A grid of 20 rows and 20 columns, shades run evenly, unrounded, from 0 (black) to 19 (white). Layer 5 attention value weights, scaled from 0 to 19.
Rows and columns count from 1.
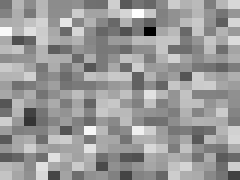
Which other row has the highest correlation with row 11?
17
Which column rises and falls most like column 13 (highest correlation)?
9
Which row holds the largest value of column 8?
15
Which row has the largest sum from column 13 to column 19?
5
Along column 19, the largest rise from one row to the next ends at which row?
4
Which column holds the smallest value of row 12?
1
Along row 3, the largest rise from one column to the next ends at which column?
20
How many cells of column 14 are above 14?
3
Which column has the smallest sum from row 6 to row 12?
6
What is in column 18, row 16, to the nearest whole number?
14
